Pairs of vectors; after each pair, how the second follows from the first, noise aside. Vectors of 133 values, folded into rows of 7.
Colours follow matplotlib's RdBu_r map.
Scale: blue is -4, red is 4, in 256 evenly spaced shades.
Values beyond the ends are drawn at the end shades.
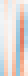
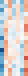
wrapped around, negated.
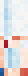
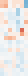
reversed, shrunk.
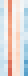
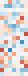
shuffled.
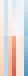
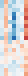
wrapped around, negated.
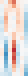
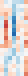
wrapped around, negated.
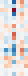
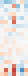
wrapped around, negated, partly zeroed.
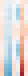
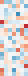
shuffled.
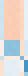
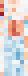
reversed, negated.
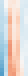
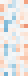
wrapped around, negated, partly zeroed.
